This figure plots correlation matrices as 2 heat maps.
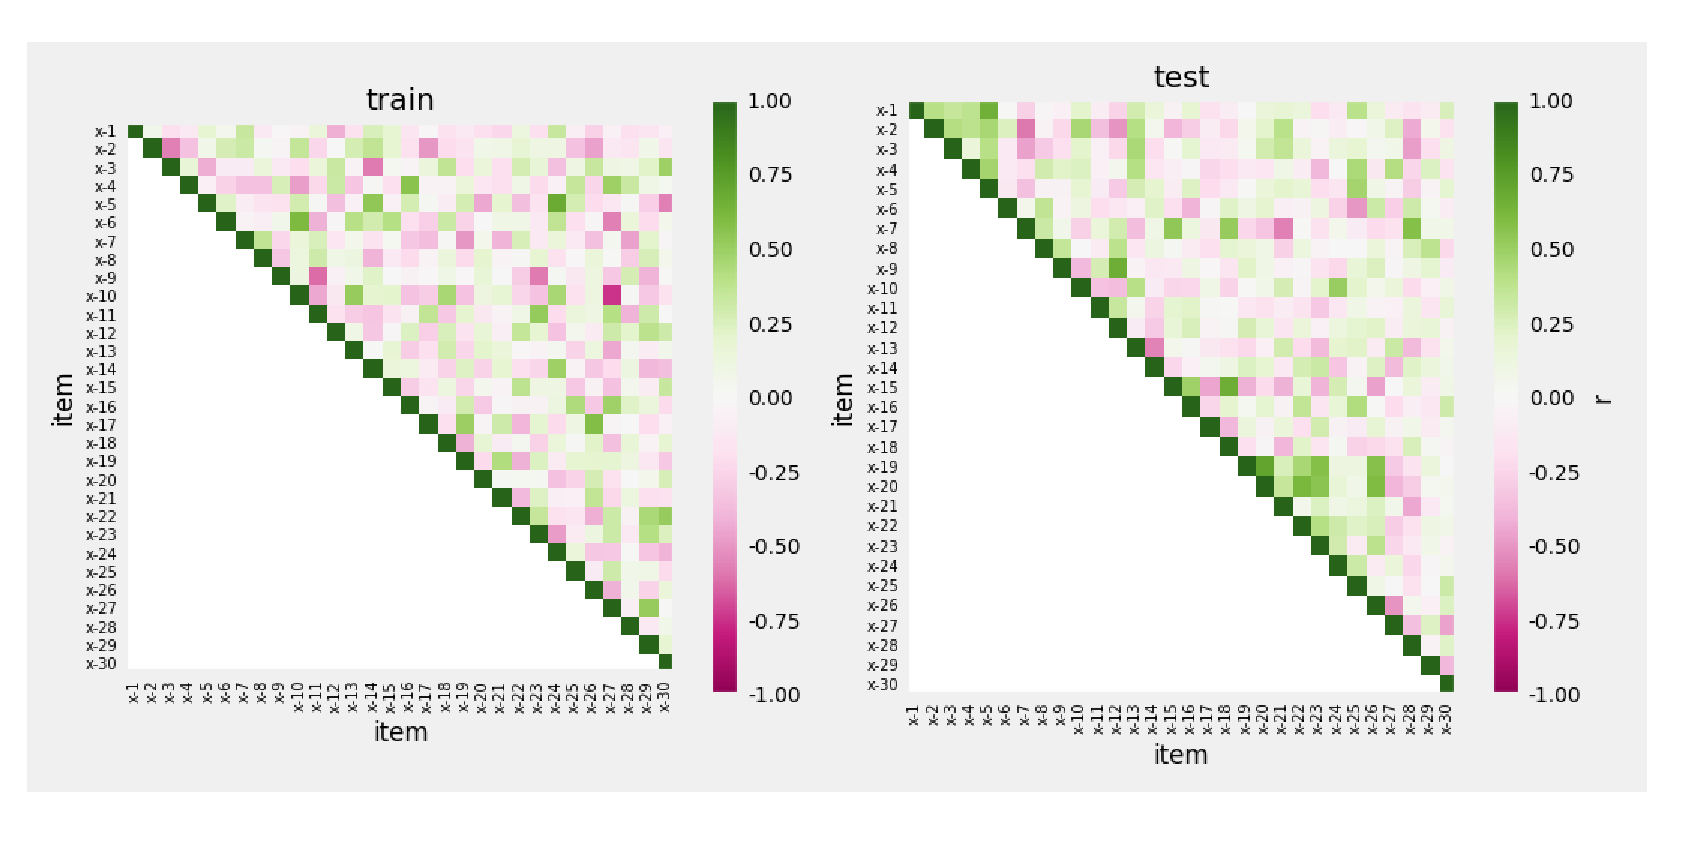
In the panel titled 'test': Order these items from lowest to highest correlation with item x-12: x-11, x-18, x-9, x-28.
x-18, x-28, x-11, x-9
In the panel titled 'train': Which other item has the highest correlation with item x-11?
x-23
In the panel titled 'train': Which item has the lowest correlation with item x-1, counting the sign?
x-12
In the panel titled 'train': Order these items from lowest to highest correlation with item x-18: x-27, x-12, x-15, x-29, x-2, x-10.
x-27, x-2, x-29, x-15, x-12, x-10
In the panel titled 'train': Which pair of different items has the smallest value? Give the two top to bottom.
x-10, x-27
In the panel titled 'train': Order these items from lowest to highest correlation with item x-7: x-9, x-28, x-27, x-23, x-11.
x-28, x-9, x-23, x-27, x-11
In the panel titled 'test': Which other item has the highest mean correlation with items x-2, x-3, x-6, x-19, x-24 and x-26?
x-20
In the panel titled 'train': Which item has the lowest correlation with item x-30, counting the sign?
x-5
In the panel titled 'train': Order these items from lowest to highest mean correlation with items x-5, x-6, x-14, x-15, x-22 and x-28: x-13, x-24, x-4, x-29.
x-29, x-4, x-13, x-24
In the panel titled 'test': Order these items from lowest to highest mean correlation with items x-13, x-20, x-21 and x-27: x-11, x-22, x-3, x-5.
x-11, x-22, x-5, x-3
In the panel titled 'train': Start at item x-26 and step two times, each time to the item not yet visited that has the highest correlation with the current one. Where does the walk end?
x-19
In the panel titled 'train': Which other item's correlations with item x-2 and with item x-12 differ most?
x-3
